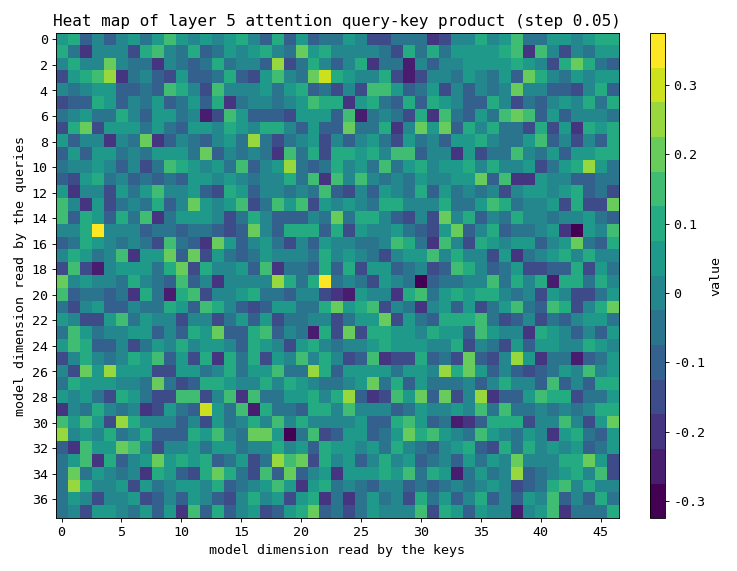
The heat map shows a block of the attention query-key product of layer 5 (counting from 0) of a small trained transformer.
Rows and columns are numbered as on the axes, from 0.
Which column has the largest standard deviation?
38
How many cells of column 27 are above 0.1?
3
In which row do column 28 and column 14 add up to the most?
28
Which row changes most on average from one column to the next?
25
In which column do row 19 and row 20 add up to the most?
0
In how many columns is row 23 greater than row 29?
24
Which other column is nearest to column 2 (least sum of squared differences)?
42
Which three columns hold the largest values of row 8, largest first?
16, 7, 40
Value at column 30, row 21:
-0.2
